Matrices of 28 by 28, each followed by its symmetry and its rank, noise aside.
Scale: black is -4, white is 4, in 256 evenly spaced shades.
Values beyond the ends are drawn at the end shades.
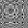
symmetric, rank two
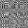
antisymmetric, rank two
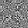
antisymmetric, rank four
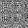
antisymmetric, rank four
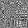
antisymmetric, rank four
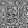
no symmetry, rank three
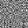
antisymmetric, rank four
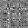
no symmetry, rank three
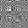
no symmetry, rank three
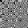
symmetric, rank three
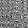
antisymmetric, rank four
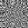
antisymmetric, rank four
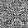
antisymmetric, rank four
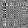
no symmetry, rank two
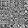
antisymmetric, rank four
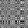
no symmetry, rank two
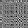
symmetric, rank two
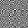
no symmetry, rank three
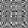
antisymmetric, rank two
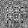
symmetric, rank three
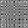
symmetric, rank two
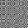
symmetric, rank two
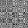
no symmetry, rank three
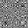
no symmetry, rank three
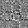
antisymmetric, rank four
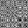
symmetric, rank two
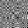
symmetric, rank two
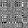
antisymmetric, rank two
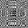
no symmetry, rank two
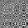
symmetric, rank two
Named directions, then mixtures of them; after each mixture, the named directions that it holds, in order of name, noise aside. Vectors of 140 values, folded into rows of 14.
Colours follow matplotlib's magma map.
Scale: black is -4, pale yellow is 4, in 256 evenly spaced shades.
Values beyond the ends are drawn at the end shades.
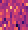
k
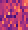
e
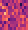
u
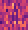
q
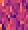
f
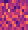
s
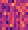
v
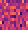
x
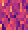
f.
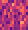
f, v.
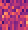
s, u, x.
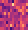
v.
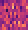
f, q.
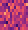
k, u, v.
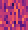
q.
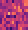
e, v.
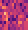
q, u.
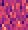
f, q.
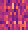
q.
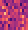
u.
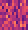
q, s, u.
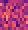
k, s, u.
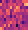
e, k.
